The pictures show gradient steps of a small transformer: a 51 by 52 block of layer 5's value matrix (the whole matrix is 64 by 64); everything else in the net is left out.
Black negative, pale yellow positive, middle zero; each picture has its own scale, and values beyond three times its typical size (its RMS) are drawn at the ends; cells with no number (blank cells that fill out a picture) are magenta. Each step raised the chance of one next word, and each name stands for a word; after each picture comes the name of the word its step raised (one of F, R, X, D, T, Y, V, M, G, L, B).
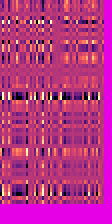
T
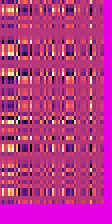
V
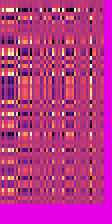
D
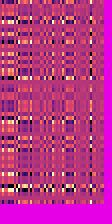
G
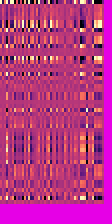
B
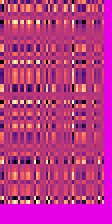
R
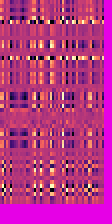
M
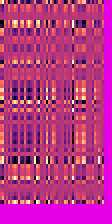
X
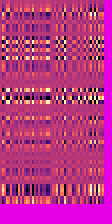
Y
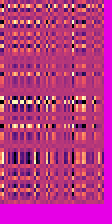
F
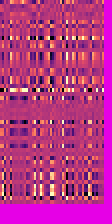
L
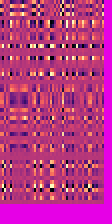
B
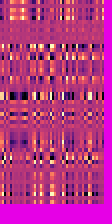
T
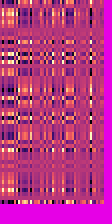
Y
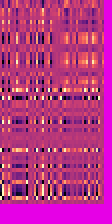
L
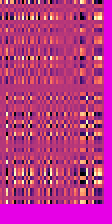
D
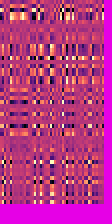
D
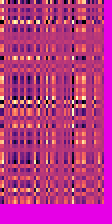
M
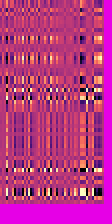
L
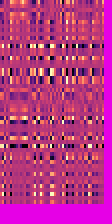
V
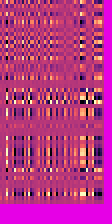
F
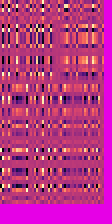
B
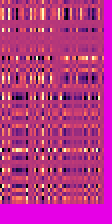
M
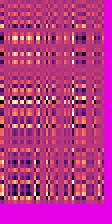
L
